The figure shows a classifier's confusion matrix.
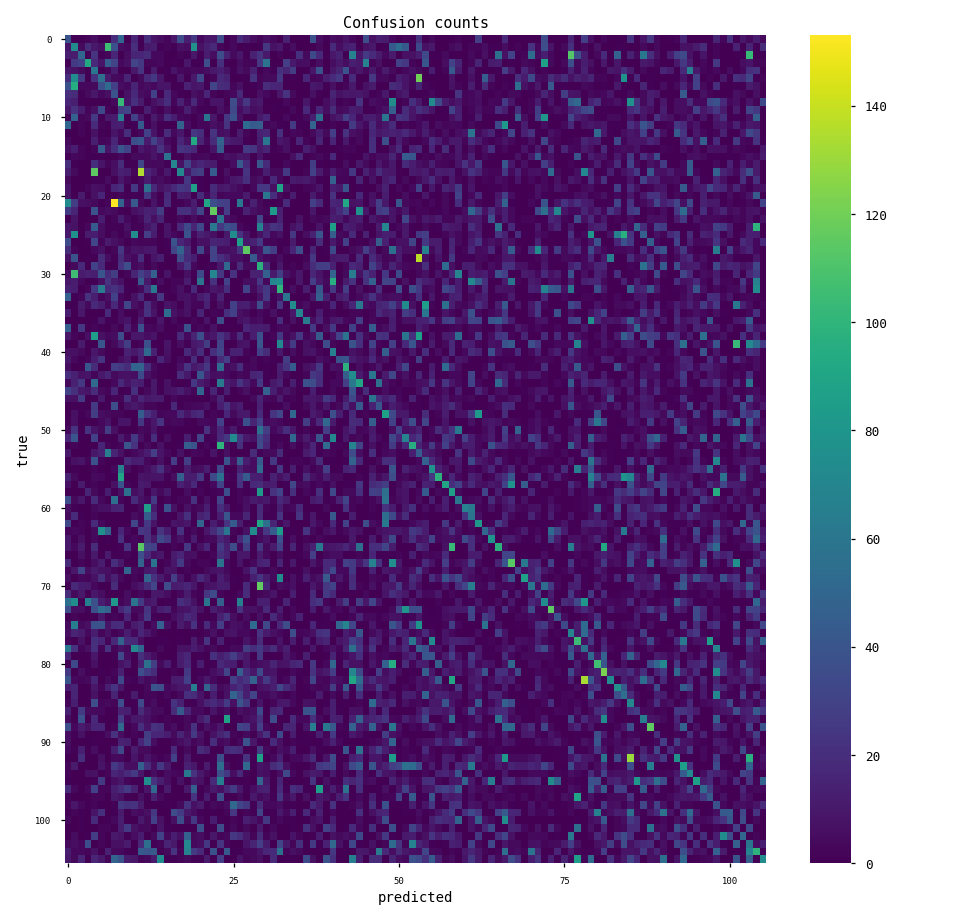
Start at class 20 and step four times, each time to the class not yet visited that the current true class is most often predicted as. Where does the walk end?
68
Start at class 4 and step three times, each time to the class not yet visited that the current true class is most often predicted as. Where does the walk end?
40
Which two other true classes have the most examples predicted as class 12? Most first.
60, 95
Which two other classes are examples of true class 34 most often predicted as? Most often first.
54, 51
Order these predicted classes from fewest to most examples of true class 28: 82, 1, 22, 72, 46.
72, 46, 22, 1, 82
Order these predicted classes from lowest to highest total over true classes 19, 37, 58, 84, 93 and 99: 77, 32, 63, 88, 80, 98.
77, 63, 80, 88, 32, 98
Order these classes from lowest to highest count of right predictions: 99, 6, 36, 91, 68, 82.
91, 68, 99, 6, 36, 82
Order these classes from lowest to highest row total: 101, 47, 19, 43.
47, 101, 43, 19
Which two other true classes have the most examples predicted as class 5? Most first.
63, 32
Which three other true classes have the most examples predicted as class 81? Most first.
65, 87, 92
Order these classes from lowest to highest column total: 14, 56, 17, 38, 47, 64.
56, 14, 64, 47, 17, 38
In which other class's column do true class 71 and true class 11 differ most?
66
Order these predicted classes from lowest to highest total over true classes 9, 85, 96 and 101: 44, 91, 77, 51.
91, 44, 51, 77
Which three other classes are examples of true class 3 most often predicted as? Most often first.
72, 45, 30
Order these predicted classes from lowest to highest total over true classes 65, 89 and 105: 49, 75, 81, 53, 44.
75, 49, 53, 44, 81
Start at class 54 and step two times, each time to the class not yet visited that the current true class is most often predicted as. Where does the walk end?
25
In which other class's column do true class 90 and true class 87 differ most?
24
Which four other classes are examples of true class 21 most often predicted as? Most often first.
7, 42, 0, 26
